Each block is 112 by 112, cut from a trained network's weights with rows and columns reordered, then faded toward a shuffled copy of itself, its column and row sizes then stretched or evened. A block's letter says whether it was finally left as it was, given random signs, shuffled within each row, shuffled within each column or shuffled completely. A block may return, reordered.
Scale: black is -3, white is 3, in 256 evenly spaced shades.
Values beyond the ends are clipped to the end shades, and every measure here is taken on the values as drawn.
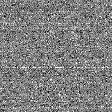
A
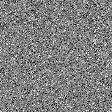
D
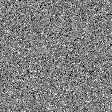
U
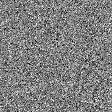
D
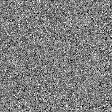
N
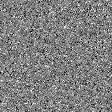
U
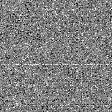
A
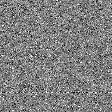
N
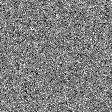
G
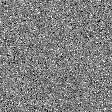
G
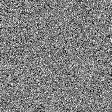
D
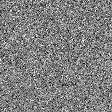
U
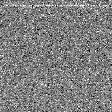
A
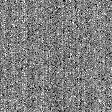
D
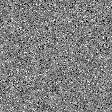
U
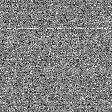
U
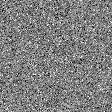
G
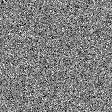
G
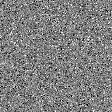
U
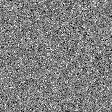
G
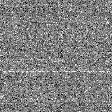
A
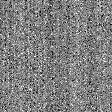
D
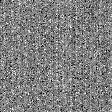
A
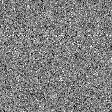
U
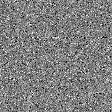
U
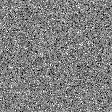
G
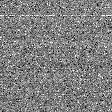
U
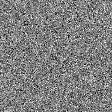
D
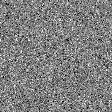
U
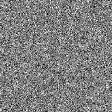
A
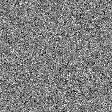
U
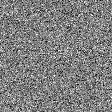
U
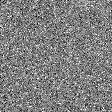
G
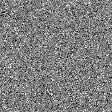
N
